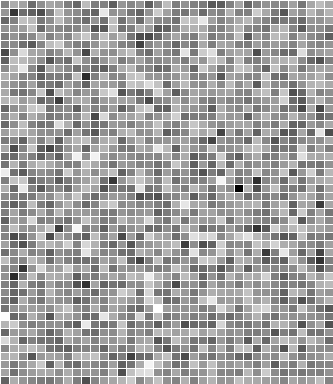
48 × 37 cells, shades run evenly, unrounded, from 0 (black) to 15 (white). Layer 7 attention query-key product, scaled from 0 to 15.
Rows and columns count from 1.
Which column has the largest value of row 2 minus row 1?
12
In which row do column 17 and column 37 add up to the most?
35
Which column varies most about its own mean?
10
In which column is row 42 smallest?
31
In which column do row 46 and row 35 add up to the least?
2
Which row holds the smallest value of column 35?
33
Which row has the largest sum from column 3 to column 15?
7
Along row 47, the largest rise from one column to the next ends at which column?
15
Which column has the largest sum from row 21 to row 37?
17
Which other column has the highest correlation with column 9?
34
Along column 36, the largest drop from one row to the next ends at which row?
14
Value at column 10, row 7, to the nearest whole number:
4
